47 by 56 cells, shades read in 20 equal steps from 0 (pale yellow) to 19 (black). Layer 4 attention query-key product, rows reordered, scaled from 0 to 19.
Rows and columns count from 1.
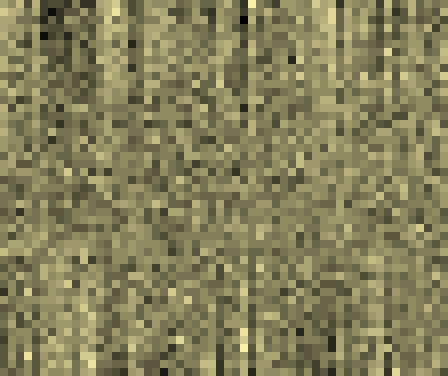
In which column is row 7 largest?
9
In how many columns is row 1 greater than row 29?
26
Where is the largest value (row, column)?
3, 31
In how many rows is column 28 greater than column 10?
18
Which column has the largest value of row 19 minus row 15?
19
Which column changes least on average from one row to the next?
52
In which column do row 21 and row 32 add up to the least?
1
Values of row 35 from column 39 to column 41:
6 11 8
